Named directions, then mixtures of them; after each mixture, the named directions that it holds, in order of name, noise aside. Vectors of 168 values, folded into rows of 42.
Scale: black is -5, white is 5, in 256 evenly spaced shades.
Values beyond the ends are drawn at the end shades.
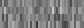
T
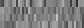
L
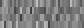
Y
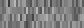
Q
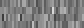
Q, T.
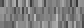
L.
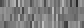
L, Q, T.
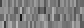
Q, T, Y.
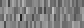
Q, T, Y.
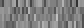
L.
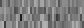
Q, T, Y.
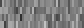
T, Y.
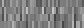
L, Q, T.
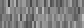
Q.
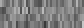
L, Q, Y.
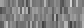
L, T.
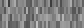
Q, T.
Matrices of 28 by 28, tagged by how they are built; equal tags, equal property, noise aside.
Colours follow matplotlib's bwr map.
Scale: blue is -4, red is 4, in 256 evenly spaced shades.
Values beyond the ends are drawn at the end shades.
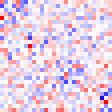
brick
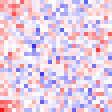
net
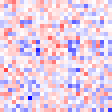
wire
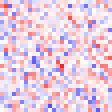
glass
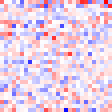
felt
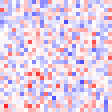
wire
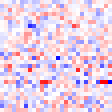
felt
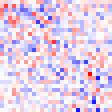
brick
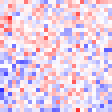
net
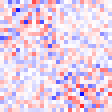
brick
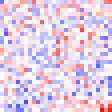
net
